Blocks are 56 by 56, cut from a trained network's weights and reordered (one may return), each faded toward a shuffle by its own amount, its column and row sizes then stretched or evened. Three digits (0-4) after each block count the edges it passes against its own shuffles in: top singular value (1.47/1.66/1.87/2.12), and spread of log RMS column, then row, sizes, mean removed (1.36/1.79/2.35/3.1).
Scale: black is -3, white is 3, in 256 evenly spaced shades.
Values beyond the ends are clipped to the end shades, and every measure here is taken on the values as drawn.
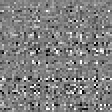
3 3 4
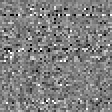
0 1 3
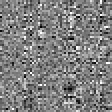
4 3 1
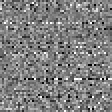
2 0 3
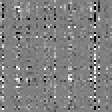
3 4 2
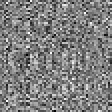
4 2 0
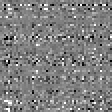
0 2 4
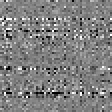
4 3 4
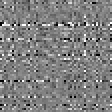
4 2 4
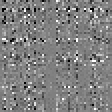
1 4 3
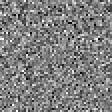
0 0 1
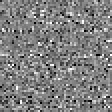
0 0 3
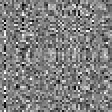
4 3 1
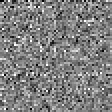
1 1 2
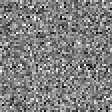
0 0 2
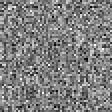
2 0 0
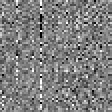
3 3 1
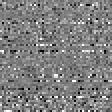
0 1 4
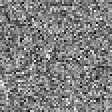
0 0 1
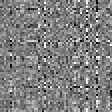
4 3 2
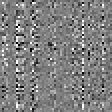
4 4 2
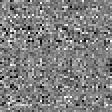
2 2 3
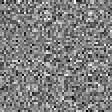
3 1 1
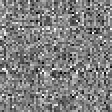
2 1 2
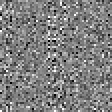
2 3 0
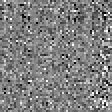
0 3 1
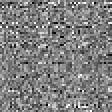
2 0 3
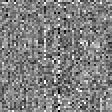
3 2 1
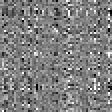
3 4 2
